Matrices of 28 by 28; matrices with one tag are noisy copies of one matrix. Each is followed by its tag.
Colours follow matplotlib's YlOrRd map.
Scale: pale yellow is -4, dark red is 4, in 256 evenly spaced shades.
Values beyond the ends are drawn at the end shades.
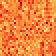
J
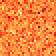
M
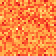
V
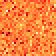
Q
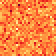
V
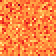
V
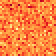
V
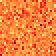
Q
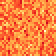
J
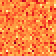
Q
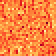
J
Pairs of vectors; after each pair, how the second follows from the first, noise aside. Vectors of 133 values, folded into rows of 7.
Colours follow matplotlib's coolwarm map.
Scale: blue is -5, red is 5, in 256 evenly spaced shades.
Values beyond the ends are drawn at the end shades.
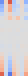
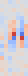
wrapped around.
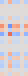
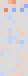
wrapped around, partly zeroed.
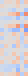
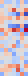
negated, scaled up.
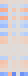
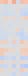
reversed, negated, shrunk.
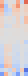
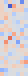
shuffled.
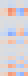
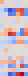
negated, scaled up.
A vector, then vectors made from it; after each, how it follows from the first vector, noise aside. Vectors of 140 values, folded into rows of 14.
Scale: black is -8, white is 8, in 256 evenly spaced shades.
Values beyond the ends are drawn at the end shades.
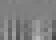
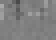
reversed, negated, partly zeroed.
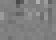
reversed, negated, partly zeroed.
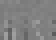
partly zeroed.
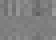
wrapped around, negated, shrunk.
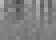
reversed, negated.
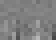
partly zeroed.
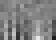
scaled up.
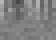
reversed, negated.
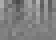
reversed, negated.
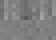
wrapped around, negated, shrunk.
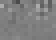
reversed, negated, partly zeroed.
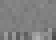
partly zeroed.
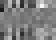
wrapped around, scaled up.
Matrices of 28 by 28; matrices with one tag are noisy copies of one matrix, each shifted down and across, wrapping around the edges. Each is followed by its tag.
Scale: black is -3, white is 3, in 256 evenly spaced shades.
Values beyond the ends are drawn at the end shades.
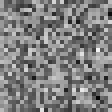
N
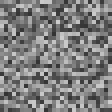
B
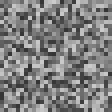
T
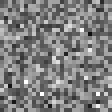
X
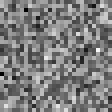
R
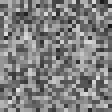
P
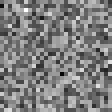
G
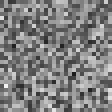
G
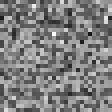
B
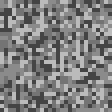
T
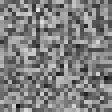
G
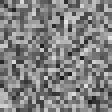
X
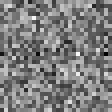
N
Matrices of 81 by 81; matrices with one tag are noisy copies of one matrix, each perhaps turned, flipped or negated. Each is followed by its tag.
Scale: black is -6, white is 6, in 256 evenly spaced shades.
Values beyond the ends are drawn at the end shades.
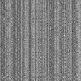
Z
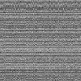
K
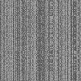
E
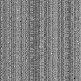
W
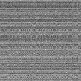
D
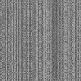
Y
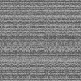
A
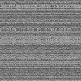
E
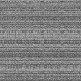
W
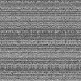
W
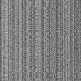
D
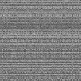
Y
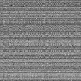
D
